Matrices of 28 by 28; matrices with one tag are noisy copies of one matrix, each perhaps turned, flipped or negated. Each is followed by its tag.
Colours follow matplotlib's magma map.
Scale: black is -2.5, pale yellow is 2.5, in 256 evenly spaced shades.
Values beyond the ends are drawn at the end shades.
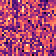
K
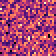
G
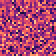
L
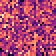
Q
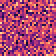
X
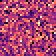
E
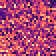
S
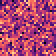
Q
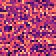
K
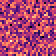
G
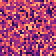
L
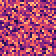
G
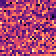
S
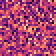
L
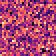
G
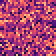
Q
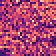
S
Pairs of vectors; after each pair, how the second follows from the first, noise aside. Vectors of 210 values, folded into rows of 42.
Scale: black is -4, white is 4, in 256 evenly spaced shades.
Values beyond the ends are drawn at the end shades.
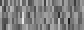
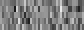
reversed.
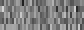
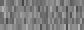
shrunk.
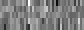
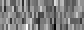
reversed, negated.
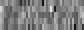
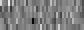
reversed, negated, partly zeroed.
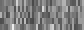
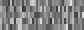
reversed.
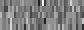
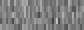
wrapped around, shrunk.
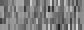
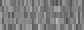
wrapped around, shrunk.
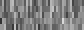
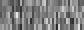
reversed, negated.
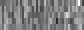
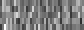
reversed.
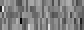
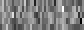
reversed, negated.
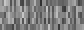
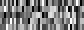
wrapped around, scaled up.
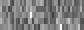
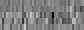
reversed, negated, partly zeroed.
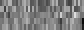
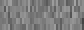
shrunk.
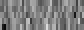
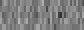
wrapped around, shrunk.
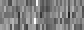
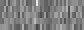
shrunk.
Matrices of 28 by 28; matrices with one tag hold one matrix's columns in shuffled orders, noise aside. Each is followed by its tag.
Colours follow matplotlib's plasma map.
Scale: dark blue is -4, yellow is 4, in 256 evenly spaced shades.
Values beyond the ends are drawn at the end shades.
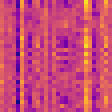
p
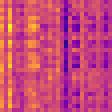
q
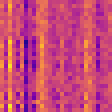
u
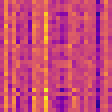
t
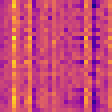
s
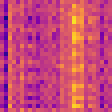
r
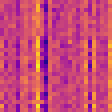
u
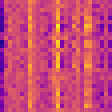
q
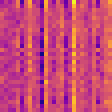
p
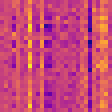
q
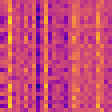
r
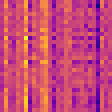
s
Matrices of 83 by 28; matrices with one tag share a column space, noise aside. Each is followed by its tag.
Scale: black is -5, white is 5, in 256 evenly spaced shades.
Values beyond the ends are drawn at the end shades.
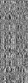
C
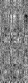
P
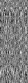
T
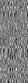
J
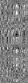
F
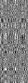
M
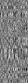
J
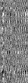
T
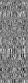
J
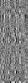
P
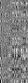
J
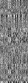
P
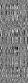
F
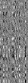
J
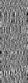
T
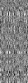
T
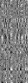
M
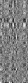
M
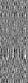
J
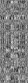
C
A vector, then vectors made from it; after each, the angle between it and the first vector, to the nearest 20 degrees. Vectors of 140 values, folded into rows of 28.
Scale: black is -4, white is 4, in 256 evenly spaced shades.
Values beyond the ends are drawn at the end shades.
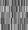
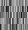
140 degrees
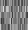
20 degrees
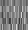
80 degrees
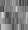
120 degrees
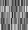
20 degrees
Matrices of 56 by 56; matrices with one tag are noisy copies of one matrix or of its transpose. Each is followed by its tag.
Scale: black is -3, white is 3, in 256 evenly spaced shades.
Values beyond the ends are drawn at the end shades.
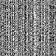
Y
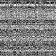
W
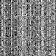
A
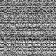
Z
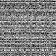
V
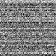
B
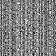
V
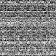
A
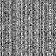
V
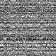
Z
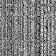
Z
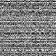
V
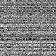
Z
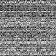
A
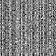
V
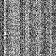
W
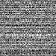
Y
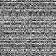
V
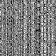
Z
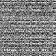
V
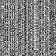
Y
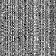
Y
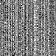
Y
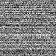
Y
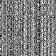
Z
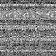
W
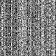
A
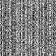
V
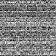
A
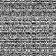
V
